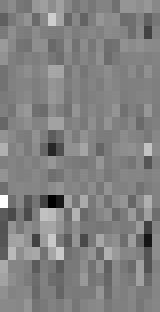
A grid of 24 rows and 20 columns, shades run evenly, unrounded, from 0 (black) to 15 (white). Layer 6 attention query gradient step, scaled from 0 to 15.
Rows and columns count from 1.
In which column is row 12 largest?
19
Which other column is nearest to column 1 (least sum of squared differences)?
11
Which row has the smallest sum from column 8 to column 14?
21
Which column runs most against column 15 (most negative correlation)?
6
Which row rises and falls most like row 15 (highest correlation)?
10
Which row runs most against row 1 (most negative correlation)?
9
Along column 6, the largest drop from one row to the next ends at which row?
16
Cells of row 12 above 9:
3
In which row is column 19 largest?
12
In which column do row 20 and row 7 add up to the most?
8
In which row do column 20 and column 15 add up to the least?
17
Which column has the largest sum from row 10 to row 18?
1
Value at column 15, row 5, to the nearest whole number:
7
